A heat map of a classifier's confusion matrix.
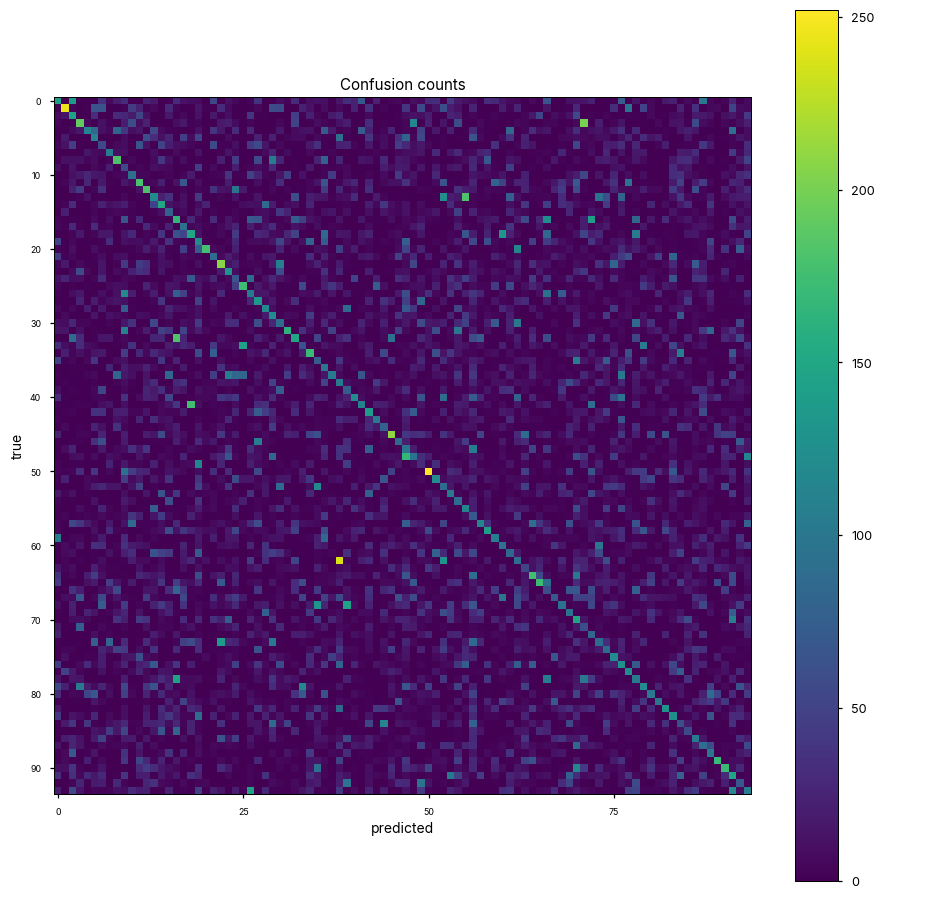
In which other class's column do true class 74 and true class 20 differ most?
62
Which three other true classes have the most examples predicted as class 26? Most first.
93, 24, 16
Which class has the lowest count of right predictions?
49
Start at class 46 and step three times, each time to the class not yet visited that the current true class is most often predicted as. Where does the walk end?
19
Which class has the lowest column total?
20
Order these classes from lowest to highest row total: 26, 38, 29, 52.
29, 38, 52, 26
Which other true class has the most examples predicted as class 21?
34
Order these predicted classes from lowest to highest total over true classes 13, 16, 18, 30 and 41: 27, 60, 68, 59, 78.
68, 59, 60, 27, 78
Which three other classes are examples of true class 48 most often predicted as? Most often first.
47, 93, 29
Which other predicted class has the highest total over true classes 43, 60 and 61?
73
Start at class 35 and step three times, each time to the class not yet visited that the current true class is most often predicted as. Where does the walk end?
53
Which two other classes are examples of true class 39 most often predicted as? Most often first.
30, 6
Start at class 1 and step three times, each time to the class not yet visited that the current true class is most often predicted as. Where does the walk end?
44
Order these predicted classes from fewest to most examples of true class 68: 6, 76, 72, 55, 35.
76, 55, 72, 6, 35
